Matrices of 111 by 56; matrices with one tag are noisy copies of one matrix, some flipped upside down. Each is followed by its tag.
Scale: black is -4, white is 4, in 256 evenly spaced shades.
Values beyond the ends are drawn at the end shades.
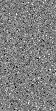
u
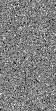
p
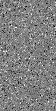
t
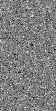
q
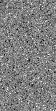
u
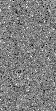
q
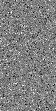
t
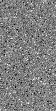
u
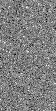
q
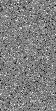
p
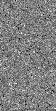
t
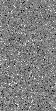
t
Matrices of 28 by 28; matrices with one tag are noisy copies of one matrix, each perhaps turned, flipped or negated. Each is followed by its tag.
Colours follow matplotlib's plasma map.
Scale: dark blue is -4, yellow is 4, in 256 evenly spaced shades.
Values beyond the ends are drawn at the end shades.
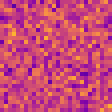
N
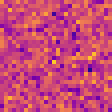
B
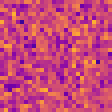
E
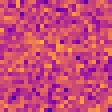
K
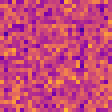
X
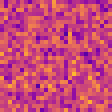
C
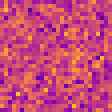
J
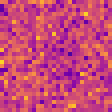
K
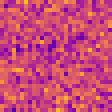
K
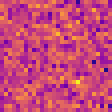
J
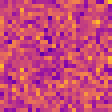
K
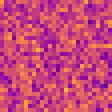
E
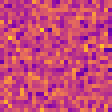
C
